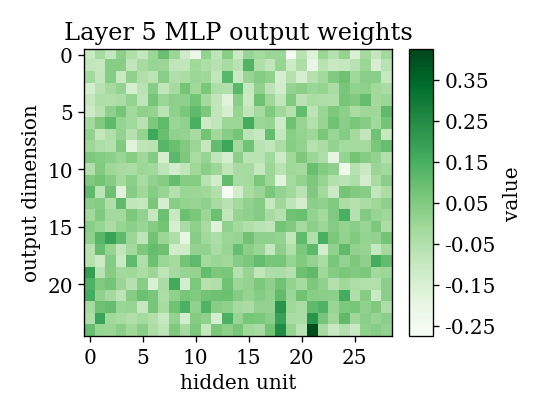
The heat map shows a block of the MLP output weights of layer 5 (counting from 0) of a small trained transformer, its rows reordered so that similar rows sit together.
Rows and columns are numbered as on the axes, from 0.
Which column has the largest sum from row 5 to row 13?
6
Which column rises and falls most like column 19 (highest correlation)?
10
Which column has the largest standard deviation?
21
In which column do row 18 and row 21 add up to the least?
3
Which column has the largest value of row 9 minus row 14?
8
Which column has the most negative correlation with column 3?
4
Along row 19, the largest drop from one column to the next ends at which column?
1
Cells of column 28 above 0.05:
5
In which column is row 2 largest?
13
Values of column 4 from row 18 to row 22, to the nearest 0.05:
0.1 0 -0.05 0.05 0
